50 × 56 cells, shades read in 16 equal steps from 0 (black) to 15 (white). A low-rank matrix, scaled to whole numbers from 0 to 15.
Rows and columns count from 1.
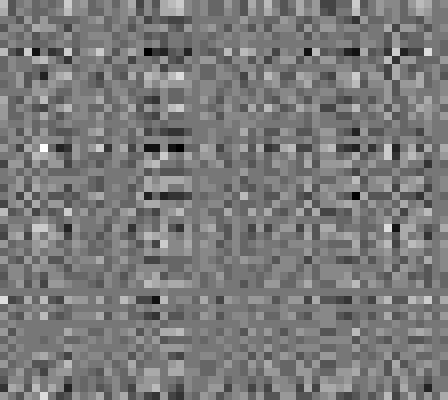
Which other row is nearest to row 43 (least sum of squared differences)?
6
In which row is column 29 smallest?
49
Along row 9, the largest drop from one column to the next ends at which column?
21
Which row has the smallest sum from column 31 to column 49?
7
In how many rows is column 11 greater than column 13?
21
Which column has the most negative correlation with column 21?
46
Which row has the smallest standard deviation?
37
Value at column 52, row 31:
11
